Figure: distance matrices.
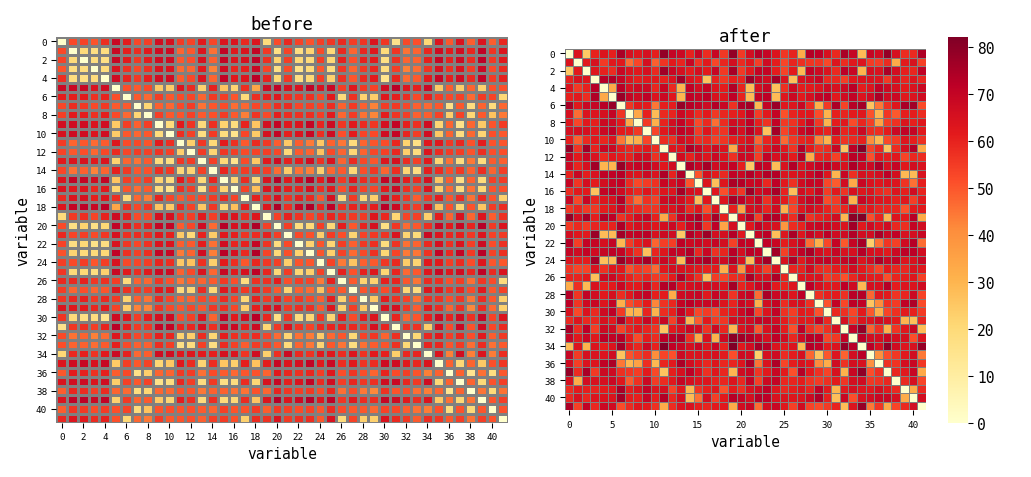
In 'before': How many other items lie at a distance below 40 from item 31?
3
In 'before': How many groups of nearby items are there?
6
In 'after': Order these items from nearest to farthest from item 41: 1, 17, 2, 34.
1, 17, 2, 34
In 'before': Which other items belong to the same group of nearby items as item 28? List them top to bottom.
6, 17, 26, 29, 41
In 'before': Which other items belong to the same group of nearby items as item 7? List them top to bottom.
8, 36, 38, 40
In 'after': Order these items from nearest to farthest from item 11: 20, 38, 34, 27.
38, 20, 27, 34
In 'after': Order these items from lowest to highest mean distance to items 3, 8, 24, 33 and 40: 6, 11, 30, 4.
30, 4, 11, 6
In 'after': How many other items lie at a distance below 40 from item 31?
3
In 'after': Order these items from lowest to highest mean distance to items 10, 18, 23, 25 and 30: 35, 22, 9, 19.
9, 35, 22, 19
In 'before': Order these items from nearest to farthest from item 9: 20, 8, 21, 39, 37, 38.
37, 39, 38, 8, 21, 20
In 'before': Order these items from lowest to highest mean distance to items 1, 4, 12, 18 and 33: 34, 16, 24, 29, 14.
14, 24, 16, 29, 34
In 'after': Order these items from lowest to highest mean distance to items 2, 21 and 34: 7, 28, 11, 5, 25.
5, 25, 7, 28, 11
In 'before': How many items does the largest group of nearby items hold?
10
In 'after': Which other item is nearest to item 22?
35
